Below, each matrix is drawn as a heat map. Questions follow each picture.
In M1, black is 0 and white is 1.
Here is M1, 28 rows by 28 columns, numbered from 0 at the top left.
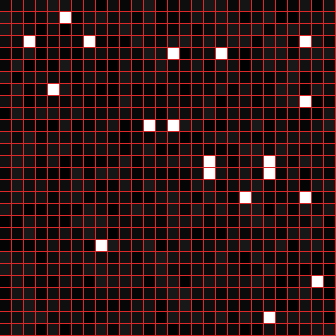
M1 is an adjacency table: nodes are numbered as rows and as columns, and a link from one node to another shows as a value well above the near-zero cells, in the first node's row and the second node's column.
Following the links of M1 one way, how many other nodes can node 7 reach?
5
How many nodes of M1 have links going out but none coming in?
6
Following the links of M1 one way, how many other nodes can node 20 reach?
2
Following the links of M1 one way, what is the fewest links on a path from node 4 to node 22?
2
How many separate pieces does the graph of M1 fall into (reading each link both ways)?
11
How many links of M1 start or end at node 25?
3
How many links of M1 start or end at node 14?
4
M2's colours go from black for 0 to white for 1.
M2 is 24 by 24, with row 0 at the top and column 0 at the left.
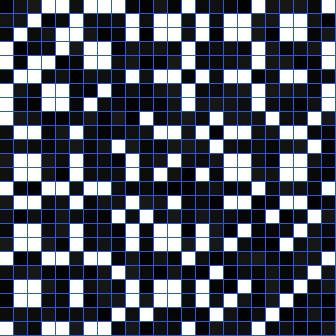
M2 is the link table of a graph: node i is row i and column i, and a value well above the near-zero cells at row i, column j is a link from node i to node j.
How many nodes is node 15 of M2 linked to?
4
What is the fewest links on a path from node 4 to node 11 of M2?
2
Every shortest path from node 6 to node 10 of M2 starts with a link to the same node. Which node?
node 0
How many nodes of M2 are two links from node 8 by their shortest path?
7
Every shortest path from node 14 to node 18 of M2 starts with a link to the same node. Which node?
node 2
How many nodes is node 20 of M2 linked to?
9
